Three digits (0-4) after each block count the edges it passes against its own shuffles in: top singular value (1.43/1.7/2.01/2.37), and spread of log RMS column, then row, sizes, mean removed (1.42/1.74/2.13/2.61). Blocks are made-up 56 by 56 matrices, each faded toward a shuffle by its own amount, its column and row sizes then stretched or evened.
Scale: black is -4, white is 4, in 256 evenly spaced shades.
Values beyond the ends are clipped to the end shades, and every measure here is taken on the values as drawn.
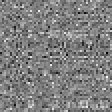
3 1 0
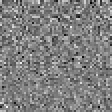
3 0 2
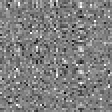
3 2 0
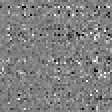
2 2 3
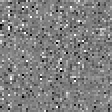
0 2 0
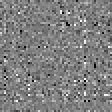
1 2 3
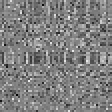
4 0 2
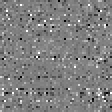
2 1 3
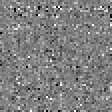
0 1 3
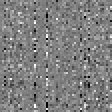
2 4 0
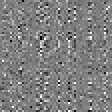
4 4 1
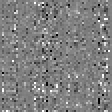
2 4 0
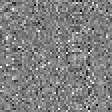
3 2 0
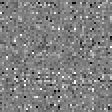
1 2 3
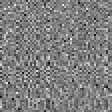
4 2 0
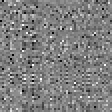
3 1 0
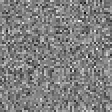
3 0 1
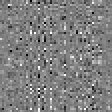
3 4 1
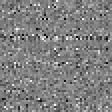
2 1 3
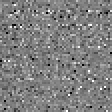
2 0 3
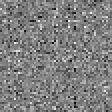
0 3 3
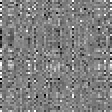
4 4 1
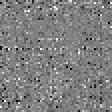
1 2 3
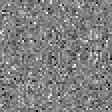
2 0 0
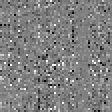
1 3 1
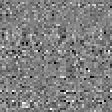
3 0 3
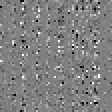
2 4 1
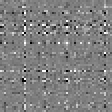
4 3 4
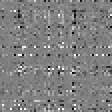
2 4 4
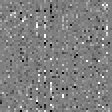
1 3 0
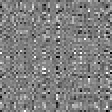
4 4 2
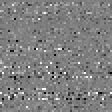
0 0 4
